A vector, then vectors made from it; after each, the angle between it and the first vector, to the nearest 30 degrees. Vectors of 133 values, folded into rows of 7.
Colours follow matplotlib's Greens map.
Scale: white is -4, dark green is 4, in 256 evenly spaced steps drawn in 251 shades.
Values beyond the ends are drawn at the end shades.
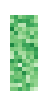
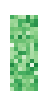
90 degrees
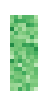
30 degrees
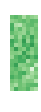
60 degrees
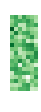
30 degrees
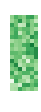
60 degrees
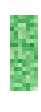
30 degrees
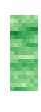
90 degrees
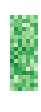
90 degrees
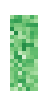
60 degrees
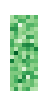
60 degrees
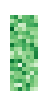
30 degrees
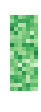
30 degrees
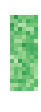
60 degrees
